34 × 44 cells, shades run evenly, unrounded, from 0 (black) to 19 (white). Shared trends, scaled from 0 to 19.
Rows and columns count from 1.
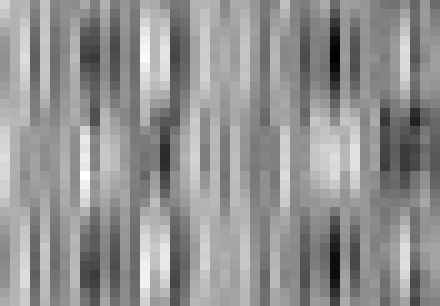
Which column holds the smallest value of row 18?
17
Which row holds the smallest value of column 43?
14
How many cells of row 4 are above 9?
31
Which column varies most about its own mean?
34
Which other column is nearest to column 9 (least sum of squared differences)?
36
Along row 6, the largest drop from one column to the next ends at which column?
18
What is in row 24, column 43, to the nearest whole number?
11
